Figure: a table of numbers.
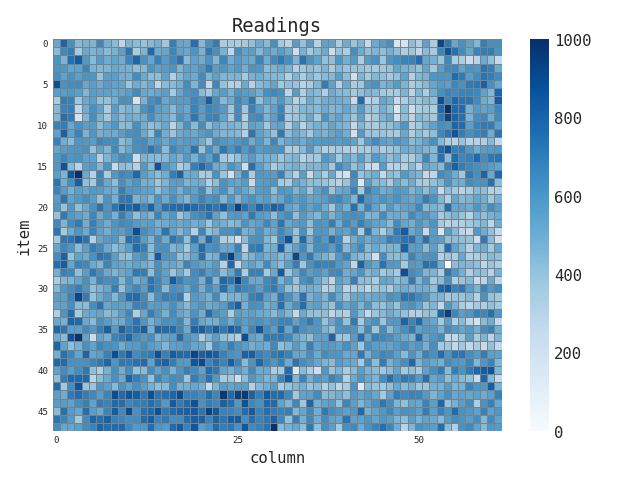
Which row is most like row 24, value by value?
41
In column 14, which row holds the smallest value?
5
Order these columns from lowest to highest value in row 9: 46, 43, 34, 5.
43, 34, 46, 5
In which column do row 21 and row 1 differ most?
54
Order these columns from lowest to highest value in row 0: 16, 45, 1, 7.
7, 45, 16, 1
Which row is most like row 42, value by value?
17
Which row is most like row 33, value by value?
1
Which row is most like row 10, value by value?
4
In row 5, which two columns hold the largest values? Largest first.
0, 59
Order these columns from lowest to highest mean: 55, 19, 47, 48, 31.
47, 48, 55, 31, 19
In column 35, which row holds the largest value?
44
